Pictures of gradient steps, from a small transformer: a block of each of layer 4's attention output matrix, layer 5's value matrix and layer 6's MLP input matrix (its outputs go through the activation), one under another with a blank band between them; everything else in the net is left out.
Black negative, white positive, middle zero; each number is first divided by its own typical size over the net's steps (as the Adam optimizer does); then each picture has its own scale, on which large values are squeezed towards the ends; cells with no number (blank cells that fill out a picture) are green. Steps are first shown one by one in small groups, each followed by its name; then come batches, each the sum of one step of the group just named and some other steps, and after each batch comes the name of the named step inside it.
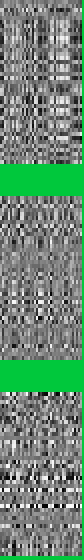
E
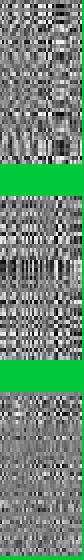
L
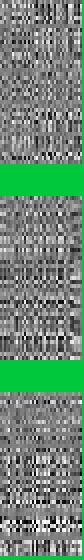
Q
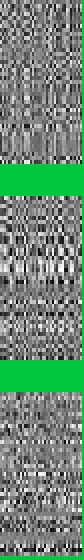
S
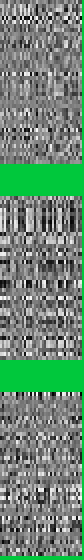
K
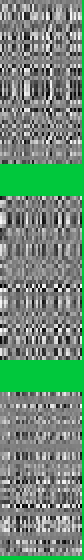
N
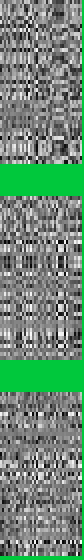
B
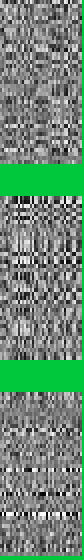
K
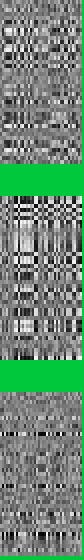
Q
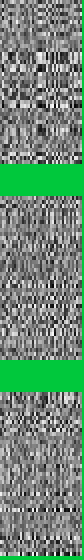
L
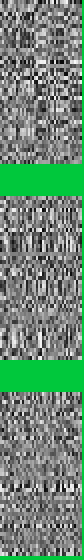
K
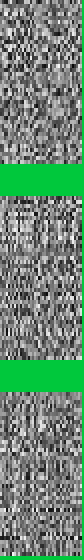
B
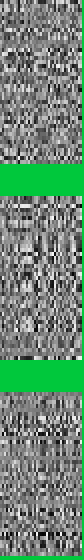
S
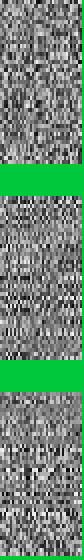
Q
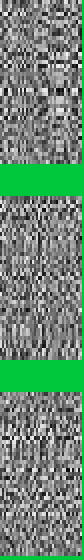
E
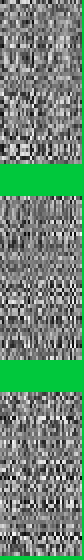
E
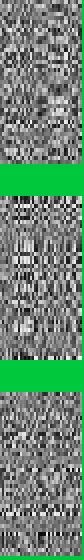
E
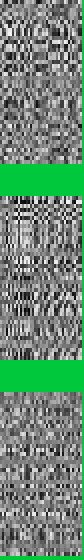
L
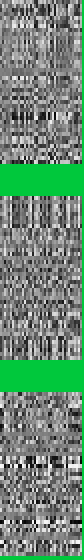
Q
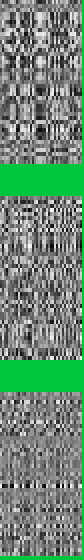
N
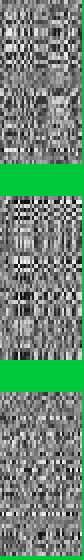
E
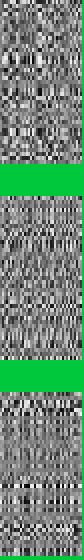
S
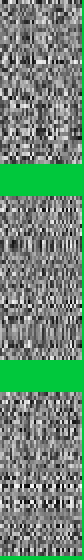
E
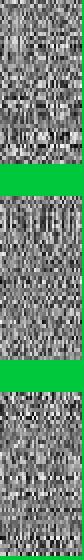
K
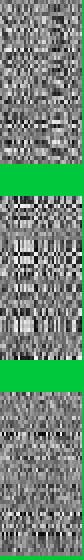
S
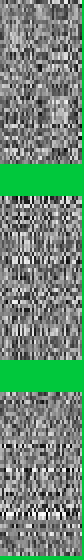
E
